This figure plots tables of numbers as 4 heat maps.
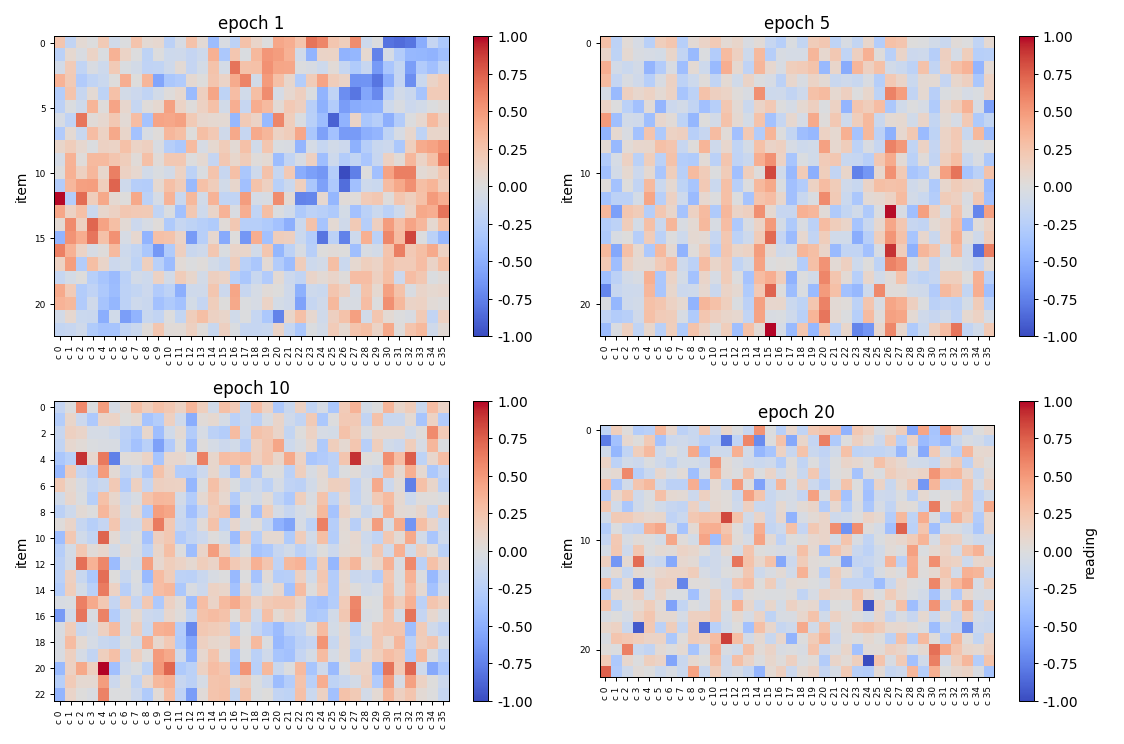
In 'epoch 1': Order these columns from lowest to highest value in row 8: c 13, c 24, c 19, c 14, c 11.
c 11, c 24, c 13, c 14, c 19
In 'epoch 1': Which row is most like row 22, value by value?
18
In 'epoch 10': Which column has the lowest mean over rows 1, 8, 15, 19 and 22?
c 12
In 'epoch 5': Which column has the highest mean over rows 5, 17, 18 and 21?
c 20
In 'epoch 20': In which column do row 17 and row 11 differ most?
c 28
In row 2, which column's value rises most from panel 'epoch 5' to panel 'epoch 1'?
c 20
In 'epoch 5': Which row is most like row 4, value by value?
17
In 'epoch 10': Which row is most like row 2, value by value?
3
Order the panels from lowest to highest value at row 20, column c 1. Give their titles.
epoch 5, epoch 20, epoch 10, epoch 1
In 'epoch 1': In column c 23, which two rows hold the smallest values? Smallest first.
12, 10
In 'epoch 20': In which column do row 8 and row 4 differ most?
c 11
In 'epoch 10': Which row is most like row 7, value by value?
19
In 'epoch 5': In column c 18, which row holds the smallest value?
7
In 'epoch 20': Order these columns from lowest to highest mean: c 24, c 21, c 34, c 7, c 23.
c 24, c 7, c 34, c 23, c 21
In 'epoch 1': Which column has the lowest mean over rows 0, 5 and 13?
c 30
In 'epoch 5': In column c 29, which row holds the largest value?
13
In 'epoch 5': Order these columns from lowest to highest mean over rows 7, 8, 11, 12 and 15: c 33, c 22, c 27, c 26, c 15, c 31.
c 33, c 22, c 31, c 26, c 27, c 15
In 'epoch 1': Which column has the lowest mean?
c 26
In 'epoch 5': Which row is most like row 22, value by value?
10
